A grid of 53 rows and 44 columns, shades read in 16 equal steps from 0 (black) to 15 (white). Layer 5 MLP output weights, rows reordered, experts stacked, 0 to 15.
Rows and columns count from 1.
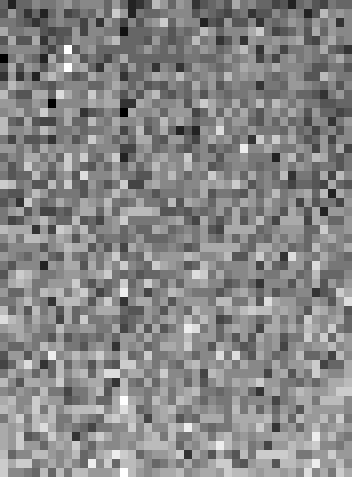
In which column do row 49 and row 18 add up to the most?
40
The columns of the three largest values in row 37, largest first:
24, 25, 42
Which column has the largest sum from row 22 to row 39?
26
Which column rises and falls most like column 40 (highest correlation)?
3
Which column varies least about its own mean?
38
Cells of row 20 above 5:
36
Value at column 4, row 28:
8
